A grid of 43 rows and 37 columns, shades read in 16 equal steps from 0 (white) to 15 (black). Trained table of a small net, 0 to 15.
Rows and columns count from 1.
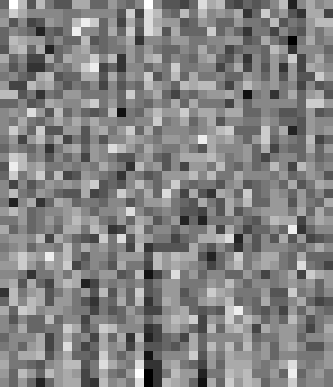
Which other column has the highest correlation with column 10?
36
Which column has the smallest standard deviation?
29
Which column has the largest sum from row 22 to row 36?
17
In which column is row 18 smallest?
2
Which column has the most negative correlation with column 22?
9
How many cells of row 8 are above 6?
28
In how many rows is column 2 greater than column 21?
15
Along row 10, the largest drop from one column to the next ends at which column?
4
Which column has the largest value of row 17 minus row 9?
6
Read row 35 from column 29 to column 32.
9 10 8 11
